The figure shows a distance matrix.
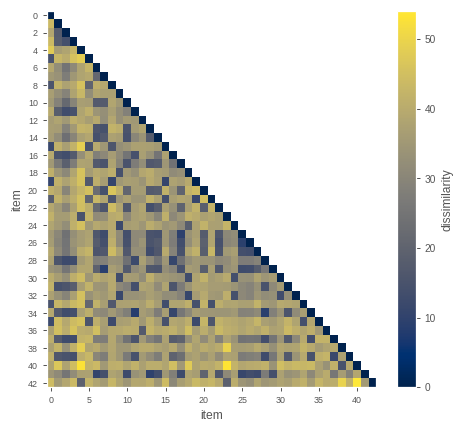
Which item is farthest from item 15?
4
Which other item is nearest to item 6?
41
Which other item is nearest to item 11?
34
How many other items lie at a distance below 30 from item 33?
7
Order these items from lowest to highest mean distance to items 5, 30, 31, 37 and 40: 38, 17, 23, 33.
17, 38, 33, 23
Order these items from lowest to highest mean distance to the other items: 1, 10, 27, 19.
10, 27, 1, 19
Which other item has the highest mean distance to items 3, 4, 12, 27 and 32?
40
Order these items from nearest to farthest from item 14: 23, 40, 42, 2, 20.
20, 2, 23, 42, 40
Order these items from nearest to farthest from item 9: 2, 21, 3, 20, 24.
24, 2, 21, 3, 20
